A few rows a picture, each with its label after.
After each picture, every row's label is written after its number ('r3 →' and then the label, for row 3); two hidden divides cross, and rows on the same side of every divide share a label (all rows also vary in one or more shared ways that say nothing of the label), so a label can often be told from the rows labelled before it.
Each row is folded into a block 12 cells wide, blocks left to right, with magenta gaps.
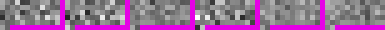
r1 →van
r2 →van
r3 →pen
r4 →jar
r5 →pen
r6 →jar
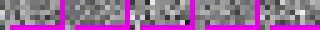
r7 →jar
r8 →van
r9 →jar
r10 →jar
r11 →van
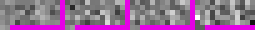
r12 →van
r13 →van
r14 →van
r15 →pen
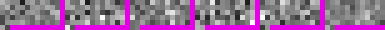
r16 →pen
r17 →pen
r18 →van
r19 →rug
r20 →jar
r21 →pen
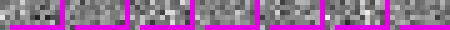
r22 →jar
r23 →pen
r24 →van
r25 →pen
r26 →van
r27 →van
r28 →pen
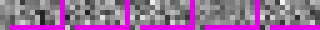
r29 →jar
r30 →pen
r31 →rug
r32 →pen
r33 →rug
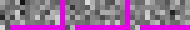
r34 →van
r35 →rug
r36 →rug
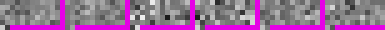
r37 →pen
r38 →rug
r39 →rug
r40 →van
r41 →van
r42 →pen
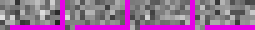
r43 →pen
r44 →jar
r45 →van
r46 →jar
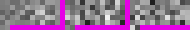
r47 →van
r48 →pen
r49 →pen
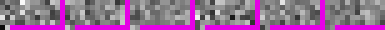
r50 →rug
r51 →van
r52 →van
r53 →jar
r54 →rug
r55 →van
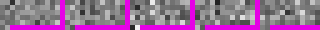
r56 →rug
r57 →pen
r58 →rug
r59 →van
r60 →van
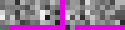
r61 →pen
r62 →jar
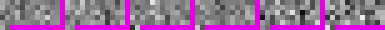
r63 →van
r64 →jar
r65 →rug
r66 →pen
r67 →rug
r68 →pen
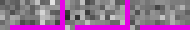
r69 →van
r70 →van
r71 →pen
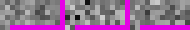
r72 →jar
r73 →pen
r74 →jar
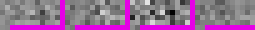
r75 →jar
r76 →van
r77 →jar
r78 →van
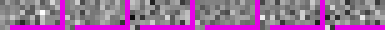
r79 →van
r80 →pen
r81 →pen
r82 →van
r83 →pen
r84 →pen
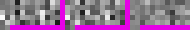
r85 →pen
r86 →pen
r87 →jar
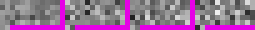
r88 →jar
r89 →pen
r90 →van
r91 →rug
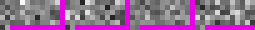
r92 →rug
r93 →jar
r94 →van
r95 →van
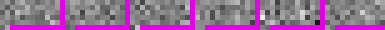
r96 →rug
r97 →jar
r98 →rug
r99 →pen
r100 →pen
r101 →van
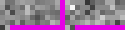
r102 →rug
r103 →pen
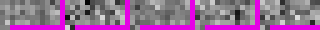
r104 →jar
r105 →pen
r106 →rug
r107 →jar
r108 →pen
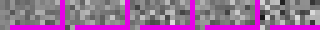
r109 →van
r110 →rug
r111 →van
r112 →van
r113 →pen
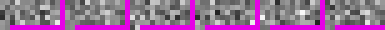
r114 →rug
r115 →van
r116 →jar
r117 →rug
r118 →pen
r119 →van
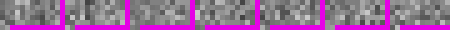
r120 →rug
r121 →van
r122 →van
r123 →jar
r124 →van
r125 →van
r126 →rug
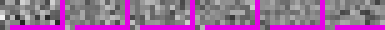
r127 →jar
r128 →van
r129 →rug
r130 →rug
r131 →pen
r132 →jar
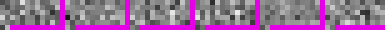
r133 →rug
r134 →van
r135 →pen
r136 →pen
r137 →rug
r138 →jar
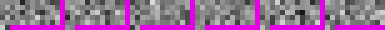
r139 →pen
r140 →jar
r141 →rug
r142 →jar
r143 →jar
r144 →van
